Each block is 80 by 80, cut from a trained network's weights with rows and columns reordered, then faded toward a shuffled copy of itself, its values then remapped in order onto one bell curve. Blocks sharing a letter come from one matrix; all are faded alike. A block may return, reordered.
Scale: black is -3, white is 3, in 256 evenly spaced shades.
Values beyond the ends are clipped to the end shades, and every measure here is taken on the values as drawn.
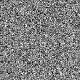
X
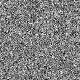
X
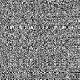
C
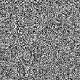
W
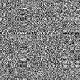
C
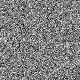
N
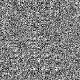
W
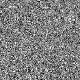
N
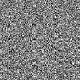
W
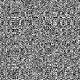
C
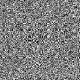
C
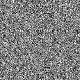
X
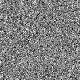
N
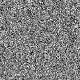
N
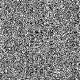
X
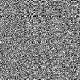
C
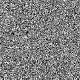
N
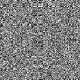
C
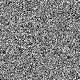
N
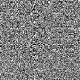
W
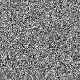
X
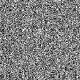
X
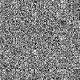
W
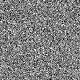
N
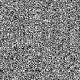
W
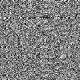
C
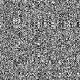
W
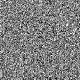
X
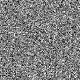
N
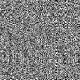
W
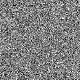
X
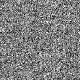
X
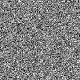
N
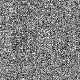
X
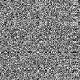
C
